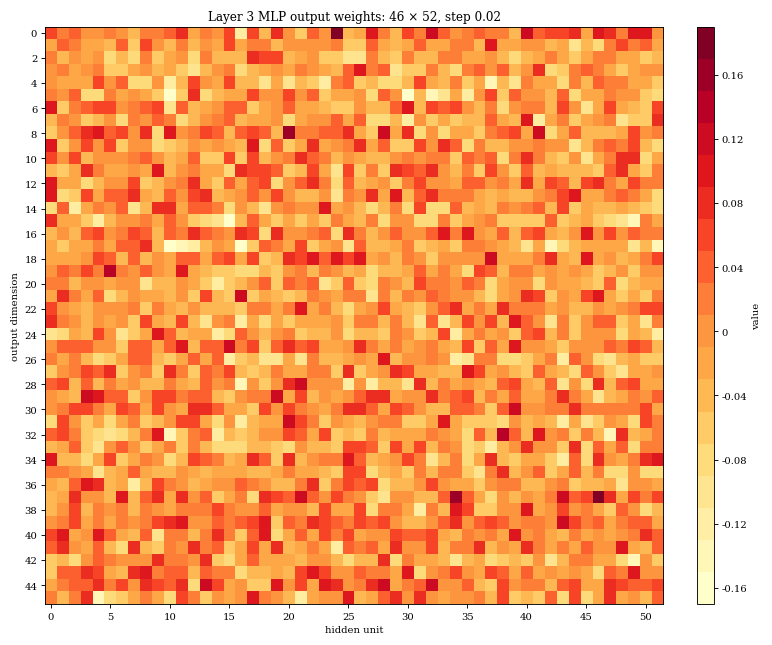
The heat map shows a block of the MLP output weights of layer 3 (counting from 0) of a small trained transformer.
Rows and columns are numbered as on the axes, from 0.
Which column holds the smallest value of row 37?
28
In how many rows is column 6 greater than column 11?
13
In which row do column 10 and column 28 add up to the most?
8
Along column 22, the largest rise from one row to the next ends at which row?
18
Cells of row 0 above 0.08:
7
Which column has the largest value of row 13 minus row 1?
44
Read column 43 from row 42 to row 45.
-0.04 -0.02 0.04 -0.08
